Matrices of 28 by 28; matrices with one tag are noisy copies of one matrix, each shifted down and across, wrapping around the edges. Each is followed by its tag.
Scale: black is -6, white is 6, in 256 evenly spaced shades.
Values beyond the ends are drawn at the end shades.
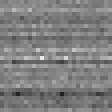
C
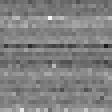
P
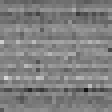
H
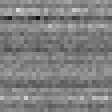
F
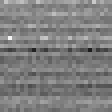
H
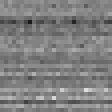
C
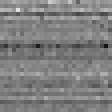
C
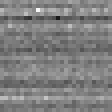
F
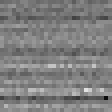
F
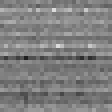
H
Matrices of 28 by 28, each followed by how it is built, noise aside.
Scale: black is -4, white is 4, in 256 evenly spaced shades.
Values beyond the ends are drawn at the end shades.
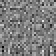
low rank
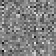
low rank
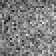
smooth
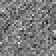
Hankel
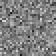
noise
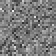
Hankel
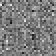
low rank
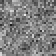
smooth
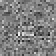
low rank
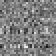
low rank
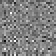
low rank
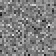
noise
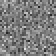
noise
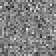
noise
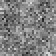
smooth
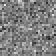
noise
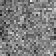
smooth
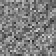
Hankel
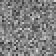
noise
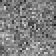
smooth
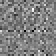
low rank
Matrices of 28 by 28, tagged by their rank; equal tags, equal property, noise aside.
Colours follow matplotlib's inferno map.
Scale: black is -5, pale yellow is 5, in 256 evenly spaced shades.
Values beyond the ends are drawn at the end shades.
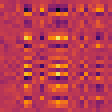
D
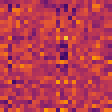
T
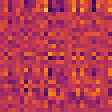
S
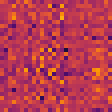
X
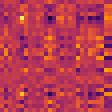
S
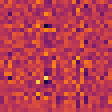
X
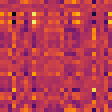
S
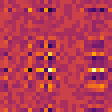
D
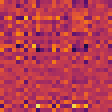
S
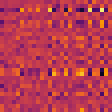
D
